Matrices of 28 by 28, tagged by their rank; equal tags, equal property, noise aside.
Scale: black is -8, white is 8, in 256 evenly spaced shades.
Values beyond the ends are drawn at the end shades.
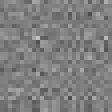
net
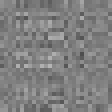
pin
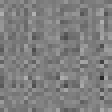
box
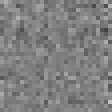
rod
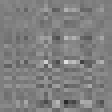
box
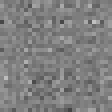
rod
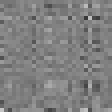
box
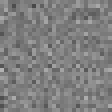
rod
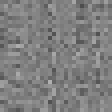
net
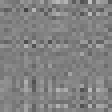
box
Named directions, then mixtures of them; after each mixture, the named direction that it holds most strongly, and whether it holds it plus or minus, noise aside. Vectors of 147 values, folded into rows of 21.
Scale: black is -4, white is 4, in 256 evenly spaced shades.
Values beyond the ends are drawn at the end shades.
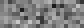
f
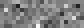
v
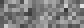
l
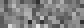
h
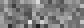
h, minus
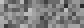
l, minus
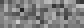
f, plus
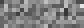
l, plus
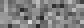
f, plus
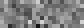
h, minus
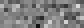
v, minus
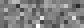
v, plus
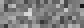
l, minus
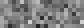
h, minus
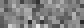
h, plus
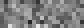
h, plus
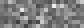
f, minus
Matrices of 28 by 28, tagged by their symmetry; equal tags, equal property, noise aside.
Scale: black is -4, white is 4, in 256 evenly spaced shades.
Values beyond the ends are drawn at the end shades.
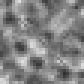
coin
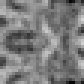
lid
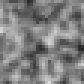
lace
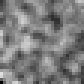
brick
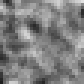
lace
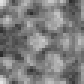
lid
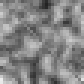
brick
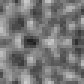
lid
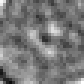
coin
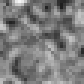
brick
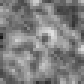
coin
